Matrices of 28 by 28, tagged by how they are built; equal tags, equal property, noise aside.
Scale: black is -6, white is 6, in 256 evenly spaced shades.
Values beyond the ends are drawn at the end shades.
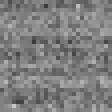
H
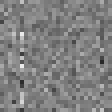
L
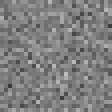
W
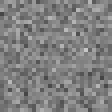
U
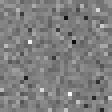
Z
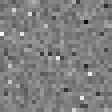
Z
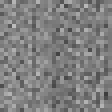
W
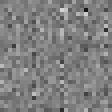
L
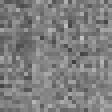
H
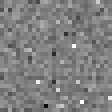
Z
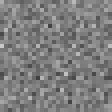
U
